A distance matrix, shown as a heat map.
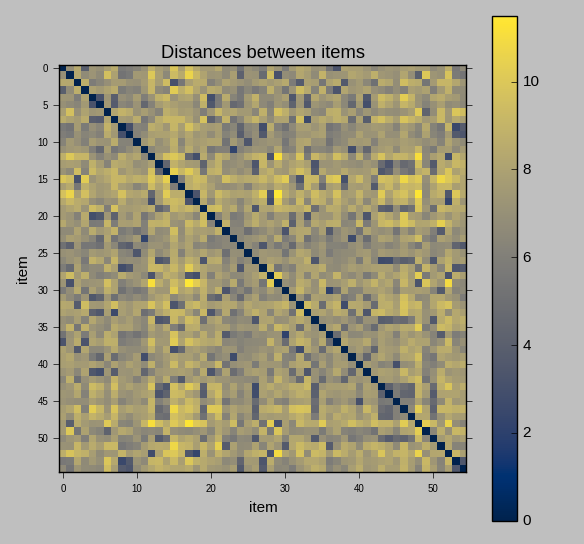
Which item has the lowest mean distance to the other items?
24
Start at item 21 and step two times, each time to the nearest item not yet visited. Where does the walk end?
4
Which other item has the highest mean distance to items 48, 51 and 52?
15
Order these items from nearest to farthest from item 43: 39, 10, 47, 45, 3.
47, 45, 3, 10, 39
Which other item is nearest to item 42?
16
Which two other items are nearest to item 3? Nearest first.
37, 0
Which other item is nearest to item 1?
29
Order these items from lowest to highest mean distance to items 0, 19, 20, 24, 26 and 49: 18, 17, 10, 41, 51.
41, 10, 18, 51, 17
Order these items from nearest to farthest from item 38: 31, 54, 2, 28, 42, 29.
2, 42, 31, 54, 28, 29
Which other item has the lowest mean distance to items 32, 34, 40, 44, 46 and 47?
26
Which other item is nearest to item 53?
8
